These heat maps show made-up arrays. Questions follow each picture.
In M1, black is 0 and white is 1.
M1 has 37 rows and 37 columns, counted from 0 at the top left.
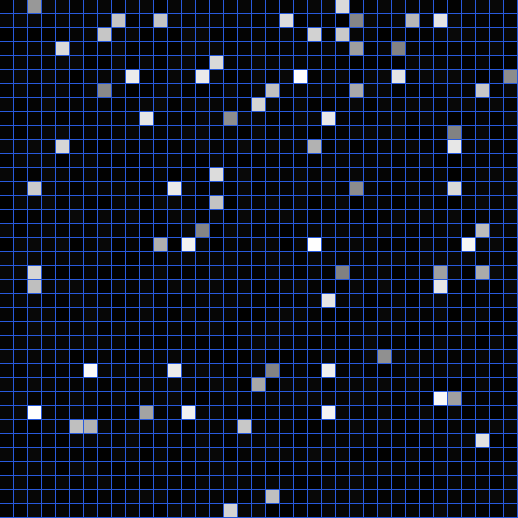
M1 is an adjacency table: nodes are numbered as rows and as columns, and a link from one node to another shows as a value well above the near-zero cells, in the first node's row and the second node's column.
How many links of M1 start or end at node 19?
7
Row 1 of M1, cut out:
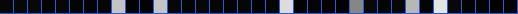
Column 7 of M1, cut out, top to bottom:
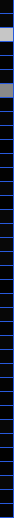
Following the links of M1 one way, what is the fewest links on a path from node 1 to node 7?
3
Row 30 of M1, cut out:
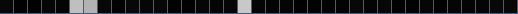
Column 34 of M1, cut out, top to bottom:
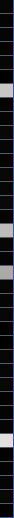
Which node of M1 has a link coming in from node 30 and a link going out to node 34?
node 6
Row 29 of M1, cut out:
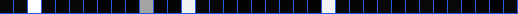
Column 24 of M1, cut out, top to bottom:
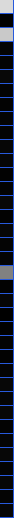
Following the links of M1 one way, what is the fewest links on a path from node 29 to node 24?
2
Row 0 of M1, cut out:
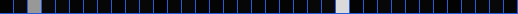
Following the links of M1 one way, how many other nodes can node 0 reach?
5
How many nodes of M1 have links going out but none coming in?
6
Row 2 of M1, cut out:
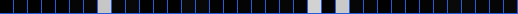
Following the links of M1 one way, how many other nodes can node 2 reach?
4
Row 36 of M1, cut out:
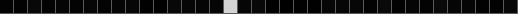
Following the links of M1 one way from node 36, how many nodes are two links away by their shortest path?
2
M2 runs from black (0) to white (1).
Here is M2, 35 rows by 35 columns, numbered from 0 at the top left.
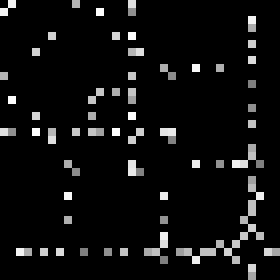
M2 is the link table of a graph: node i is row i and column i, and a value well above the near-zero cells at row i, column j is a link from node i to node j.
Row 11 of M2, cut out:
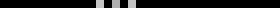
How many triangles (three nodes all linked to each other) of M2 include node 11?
2
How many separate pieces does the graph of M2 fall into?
2
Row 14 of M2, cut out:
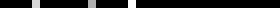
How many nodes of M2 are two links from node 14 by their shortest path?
8
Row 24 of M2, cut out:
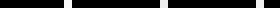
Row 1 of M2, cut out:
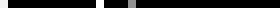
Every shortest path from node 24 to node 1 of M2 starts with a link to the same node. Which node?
node 20
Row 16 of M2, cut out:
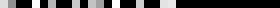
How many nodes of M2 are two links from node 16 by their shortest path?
6
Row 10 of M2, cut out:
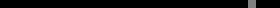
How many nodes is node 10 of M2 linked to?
1
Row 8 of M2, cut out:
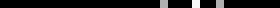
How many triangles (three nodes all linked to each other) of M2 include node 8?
2
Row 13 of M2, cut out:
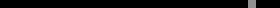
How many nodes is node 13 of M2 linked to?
1
